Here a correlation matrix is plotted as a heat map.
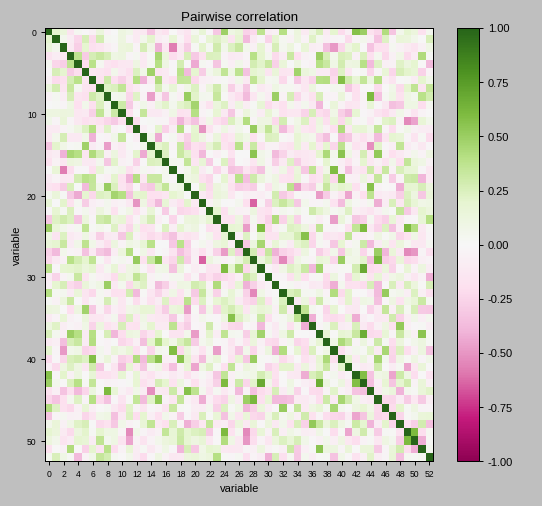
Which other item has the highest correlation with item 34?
5
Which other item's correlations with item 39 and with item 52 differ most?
23
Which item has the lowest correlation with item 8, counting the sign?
14
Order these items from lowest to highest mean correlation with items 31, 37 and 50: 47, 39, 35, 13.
39, 13, 35, 47
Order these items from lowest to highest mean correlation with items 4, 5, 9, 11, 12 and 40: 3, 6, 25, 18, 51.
51, 25, 3, 6, 18
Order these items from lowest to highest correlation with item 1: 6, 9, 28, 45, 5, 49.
45, 6, 28, 9, 49, 5
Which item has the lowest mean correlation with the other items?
27
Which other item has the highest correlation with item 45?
28
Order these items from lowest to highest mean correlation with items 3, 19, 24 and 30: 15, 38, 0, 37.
0, 38, 15, 37
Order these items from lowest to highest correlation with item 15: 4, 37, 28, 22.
22, 37, 4, 28
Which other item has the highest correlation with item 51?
37
